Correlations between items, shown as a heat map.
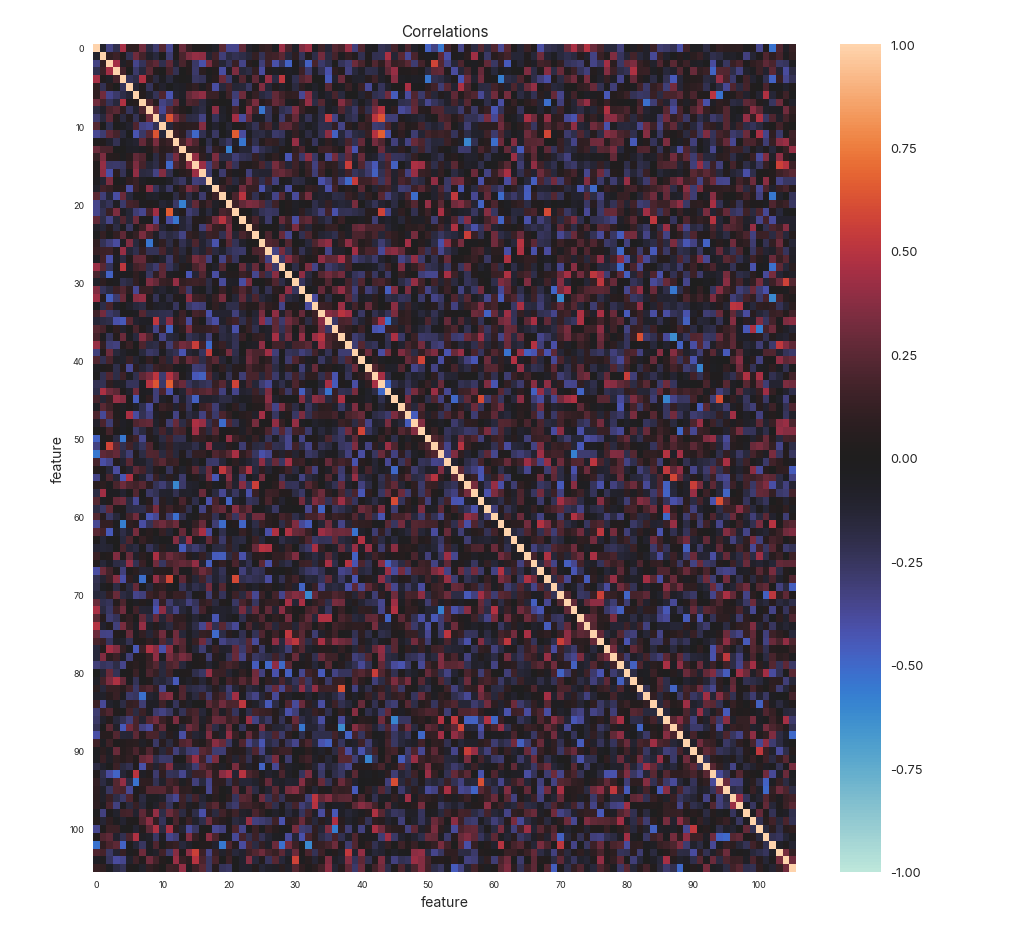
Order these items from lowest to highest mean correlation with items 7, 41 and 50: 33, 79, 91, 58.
58, 91, 79, 33
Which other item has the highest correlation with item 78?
95
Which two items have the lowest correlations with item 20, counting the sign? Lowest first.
13, 58
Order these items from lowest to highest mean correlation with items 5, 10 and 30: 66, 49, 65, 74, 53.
74, 66, 49, 53, 65
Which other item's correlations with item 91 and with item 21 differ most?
11
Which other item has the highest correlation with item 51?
2
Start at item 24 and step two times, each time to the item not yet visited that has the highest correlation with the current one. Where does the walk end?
90
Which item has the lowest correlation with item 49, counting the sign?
88
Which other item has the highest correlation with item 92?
83
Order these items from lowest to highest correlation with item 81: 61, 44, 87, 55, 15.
61, 55, 87, 15, 44
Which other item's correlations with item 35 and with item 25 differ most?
43
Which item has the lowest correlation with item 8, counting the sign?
25
